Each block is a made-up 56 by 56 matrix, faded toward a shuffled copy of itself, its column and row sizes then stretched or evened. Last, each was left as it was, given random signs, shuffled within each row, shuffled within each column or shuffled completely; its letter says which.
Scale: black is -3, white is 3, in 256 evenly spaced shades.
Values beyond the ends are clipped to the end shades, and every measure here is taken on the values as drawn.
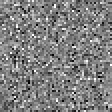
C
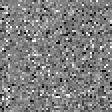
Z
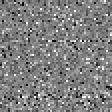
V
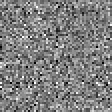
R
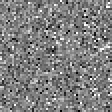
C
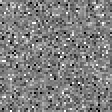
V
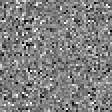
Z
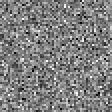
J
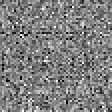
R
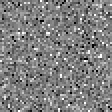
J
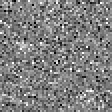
V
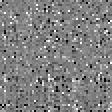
R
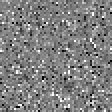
Z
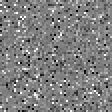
C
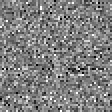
V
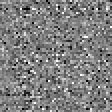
R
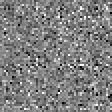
R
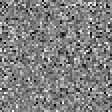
R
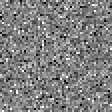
J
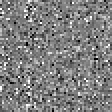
C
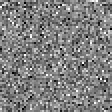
C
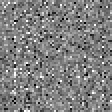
C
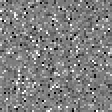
J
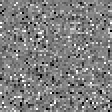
Z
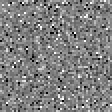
J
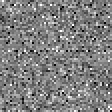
V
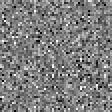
Z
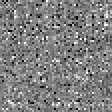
R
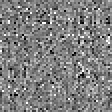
R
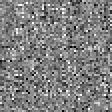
R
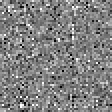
Z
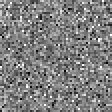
J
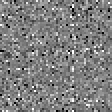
Z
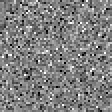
J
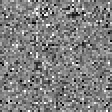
Z
